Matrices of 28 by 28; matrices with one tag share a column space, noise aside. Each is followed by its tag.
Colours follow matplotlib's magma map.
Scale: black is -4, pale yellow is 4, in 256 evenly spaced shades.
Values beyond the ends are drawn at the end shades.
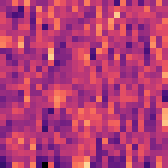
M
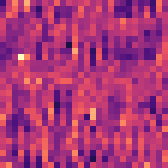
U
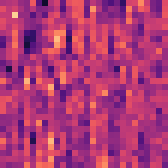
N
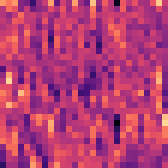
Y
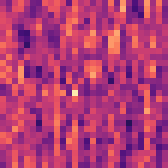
N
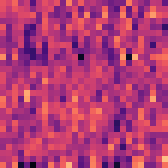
M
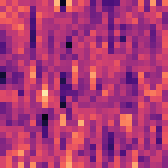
Y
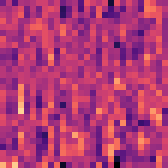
U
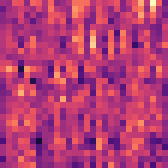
N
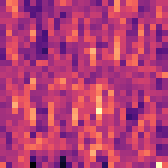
U
